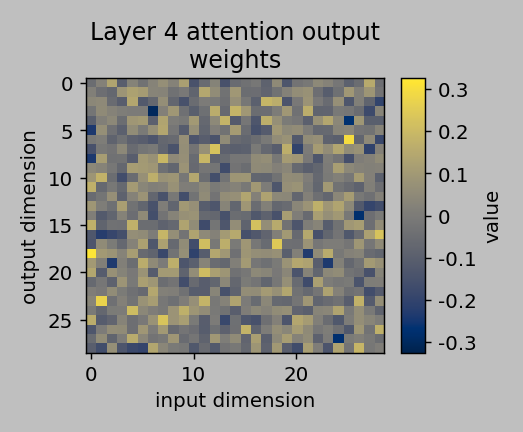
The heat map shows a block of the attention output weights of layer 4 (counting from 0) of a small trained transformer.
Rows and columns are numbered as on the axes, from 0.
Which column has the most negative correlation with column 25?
7
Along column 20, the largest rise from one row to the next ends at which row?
8
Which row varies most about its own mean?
16
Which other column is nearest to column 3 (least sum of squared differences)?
22
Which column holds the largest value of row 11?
0
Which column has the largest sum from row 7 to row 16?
19
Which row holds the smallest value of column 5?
28
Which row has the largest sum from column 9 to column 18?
17
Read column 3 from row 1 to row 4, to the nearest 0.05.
0.1 -0.1 0 -0.05
